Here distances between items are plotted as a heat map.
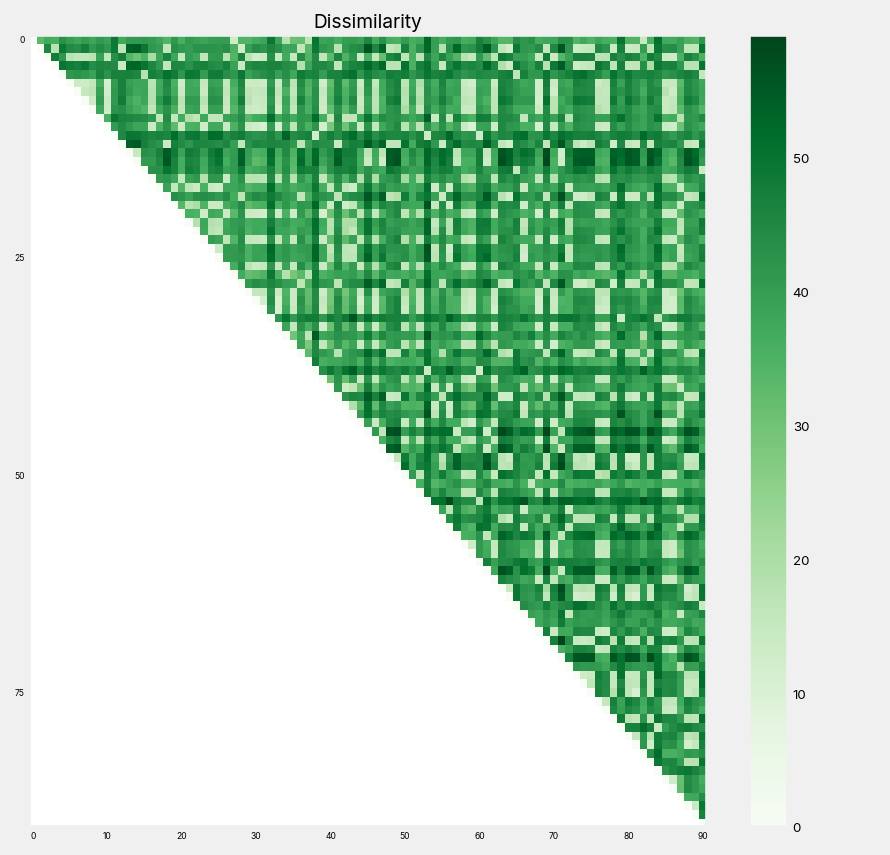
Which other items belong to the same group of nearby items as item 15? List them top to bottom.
4, 65, 90
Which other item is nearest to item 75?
81
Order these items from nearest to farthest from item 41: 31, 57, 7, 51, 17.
51, 17, 31, 7, 57
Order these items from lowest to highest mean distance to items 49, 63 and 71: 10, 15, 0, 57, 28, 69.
28, 69, 0, 57, 10, 15
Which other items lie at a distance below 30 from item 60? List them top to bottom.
11, 38, 53
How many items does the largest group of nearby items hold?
29
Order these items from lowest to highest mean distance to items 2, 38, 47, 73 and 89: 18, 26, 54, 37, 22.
18, 26, 37, 54, 22
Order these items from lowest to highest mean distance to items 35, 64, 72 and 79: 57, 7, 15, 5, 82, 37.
5, 7, 37, 82, 15, 57
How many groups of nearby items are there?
9
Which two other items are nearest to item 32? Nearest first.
79, 84
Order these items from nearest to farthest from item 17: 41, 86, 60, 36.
86, 36, 41, 60
